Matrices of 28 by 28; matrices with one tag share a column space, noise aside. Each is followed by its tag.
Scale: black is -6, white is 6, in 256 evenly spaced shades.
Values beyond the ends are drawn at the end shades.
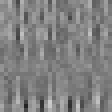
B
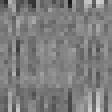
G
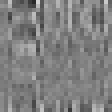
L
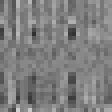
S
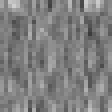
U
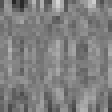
G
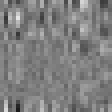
L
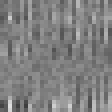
B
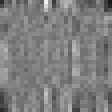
G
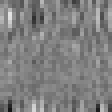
L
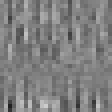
B
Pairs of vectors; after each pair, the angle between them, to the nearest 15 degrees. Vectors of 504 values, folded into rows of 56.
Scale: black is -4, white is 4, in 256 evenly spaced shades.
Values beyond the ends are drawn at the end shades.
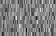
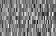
120 degrees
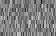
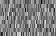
30 degrees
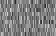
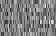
150 degrees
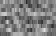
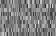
105 degrees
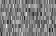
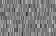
135 degrees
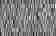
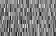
90 degrees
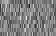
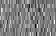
75 degrees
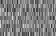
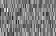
135 degrees
